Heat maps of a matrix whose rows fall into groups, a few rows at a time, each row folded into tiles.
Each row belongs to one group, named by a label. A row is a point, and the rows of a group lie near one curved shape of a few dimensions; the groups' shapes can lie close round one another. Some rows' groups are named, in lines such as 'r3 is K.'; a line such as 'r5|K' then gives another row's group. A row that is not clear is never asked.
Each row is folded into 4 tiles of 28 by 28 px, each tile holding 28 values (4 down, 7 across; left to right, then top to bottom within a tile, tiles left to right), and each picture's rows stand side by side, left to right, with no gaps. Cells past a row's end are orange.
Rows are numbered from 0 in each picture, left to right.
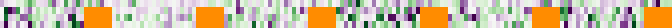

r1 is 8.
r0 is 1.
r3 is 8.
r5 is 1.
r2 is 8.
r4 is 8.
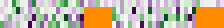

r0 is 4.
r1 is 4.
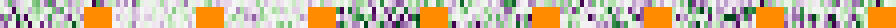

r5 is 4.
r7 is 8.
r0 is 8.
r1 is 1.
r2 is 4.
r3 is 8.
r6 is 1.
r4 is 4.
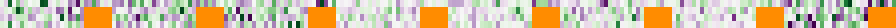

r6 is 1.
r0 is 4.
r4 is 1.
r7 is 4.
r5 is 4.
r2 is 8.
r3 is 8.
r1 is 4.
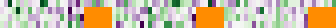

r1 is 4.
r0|4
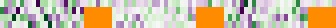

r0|8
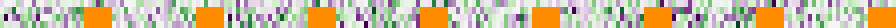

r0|1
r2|1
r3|4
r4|1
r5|4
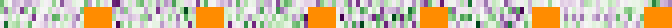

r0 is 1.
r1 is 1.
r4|8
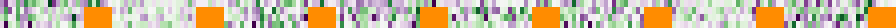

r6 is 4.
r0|1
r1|4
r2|4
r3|1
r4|1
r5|4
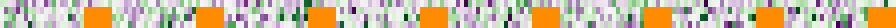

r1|4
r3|8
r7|8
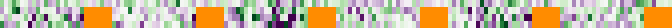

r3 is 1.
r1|4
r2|8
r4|4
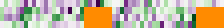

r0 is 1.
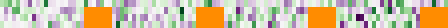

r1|1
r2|8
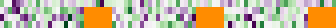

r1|4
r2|4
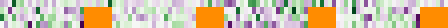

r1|1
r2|1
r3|4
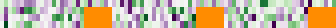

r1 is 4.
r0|1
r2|4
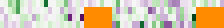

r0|4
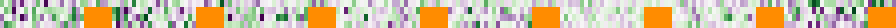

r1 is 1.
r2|1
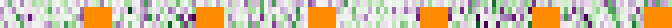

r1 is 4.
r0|4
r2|1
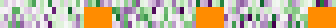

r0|1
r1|1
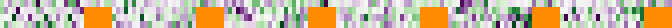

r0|8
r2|4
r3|8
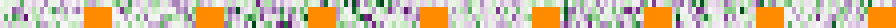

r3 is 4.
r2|8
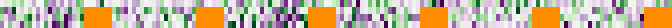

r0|8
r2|8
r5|4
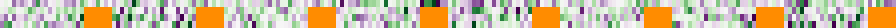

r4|1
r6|4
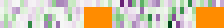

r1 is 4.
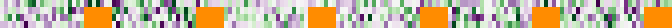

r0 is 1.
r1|1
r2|8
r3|4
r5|8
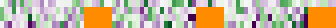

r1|4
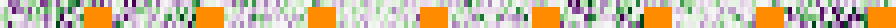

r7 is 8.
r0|4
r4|4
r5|4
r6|4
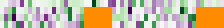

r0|1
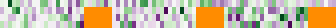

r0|4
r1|1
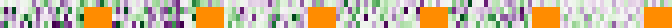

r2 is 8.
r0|8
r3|4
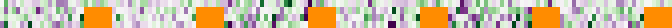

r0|8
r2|4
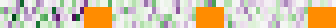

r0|8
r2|1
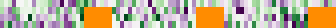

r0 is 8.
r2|4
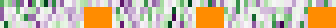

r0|4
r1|4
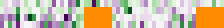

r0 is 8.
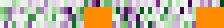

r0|1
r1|1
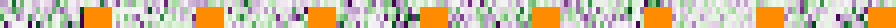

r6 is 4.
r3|4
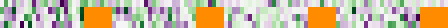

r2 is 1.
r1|8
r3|4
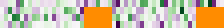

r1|1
